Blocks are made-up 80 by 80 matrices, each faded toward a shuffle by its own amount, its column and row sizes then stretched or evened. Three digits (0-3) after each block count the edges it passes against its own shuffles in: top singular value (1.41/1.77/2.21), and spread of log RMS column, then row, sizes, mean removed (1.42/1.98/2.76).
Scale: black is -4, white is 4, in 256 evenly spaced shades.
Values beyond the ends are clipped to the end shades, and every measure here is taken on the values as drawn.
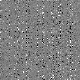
1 3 1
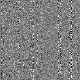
2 3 0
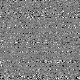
0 0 3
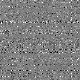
2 1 3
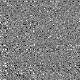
2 1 3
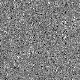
0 1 1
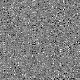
2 1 1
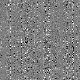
0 3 1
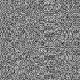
3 0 0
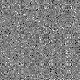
3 0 0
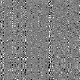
3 3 1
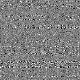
2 0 3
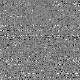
1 1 3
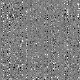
0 3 1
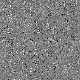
0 1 1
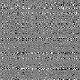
3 2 3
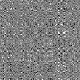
3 2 1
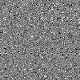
2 0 2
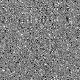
2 1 0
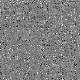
1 2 1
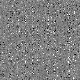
1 2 0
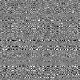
3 0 3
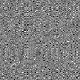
3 1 1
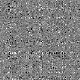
2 2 2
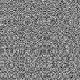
3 0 1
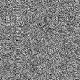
2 0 1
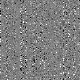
1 3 0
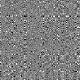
3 2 2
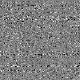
0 1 3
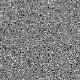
1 2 1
